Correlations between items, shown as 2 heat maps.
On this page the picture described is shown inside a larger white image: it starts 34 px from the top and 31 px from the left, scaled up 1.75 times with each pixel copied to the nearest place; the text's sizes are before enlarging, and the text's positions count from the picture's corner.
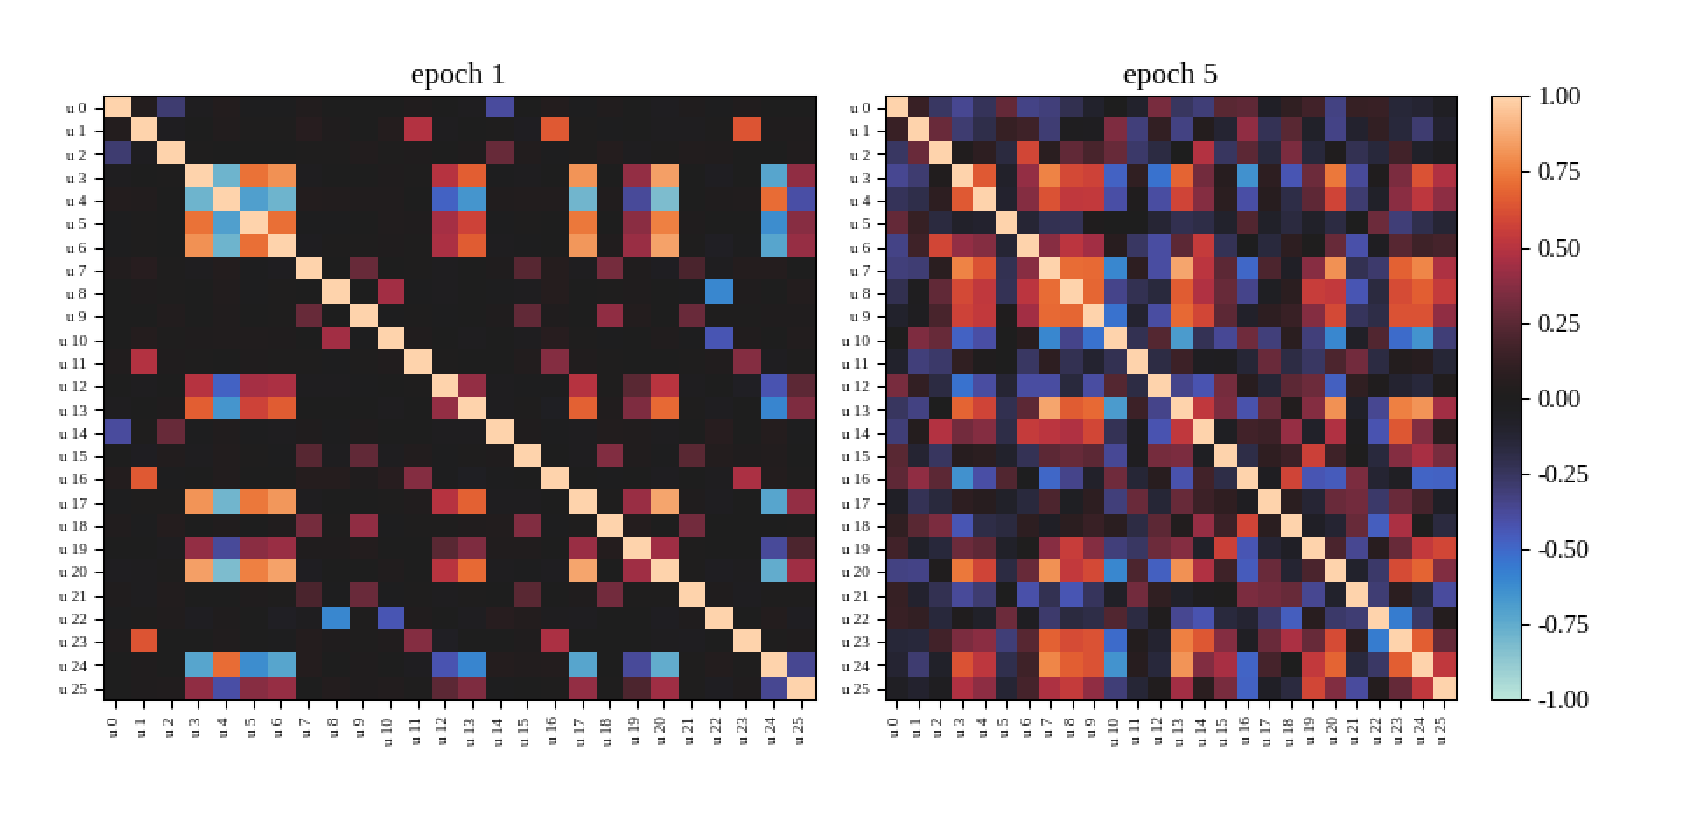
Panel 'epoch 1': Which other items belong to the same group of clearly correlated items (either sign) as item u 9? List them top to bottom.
u 7, u 15, u 18, u 21
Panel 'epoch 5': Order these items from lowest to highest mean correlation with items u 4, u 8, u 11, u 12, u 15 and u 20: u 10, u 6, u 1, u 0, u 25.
u 10, u 1, u 0, u 6, u 25
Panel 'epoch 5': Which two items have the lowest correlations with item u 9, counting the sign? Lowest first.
u 10, u 12
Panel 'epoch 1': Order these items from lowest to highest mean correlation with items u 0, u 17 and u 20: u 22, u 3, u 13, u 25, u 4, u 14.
u 4, u 14, u 22, u 25, u 13, u 3
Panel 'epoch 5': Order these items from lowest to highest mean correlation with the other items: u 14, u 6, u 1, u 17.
u 1, u 17, u 6, u 14
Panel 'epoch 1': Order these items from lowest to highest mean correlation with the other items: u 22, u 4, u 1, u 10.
u 4, u 22, u 10, u 1
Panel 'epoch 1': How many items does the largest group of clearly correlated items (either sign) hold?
11
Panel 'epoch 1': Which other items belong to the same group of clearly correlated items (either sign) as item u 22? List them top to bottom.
u 8, u 10
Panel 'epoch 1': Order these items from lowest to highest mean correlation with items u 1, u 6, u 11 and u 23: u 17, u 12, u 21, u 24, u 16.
u 24, u 21, u 12, u 17, u 16
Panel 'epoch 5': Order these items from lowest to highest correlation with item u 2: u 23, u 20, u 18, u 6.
u 20, u 23, u 18, u 6
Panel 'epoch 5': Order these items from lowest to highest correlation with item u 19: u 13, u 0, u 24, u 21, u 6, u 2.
u 21, u 2, u 6, u 0, u 13, u 24
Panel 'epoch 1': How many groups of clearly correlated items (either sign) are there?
5
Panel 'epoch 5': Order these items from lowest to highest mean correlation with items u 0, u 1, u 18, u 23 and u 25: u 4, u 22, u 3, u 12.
u 22, u 3, u 4, u 12
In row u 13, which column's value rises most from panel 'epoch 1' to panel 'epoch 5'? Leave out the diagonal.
u 24
